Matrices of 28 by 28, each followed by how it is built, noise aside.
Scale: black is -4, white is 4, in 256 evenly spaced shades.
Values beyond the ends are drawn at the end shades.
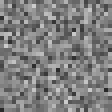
noise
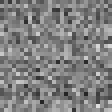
blocks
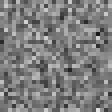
repeating columns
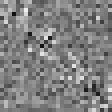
block diagonal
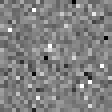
sparse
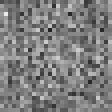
blocks
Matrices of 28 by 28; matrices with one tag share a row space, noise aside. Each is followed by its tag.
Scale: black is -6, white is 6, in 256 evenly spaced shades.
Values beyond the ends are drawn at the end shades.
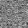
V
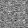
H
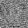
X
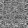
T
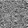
T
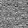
V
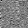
X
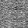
H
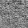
V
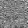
T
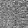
V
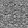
H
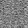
T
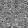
T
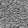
X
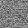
V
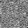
X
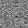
T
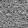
V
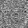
T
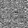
T
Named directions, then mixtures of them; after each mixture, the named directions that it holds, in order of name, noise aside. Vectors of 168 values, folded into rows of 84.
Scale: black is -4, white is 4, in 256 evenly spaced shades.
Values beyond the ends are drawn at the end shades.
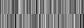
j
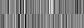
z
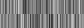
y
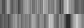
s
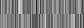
j, y.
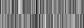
j, y.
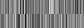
y, z.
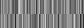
j.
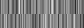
j, z.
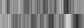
s.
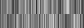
j, s.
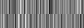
j, z.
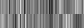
s, z.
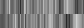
s, z.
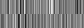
z.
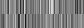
z.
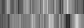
s.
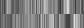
j, s.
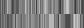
j, s.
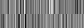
z.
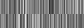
y, z.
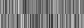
y.
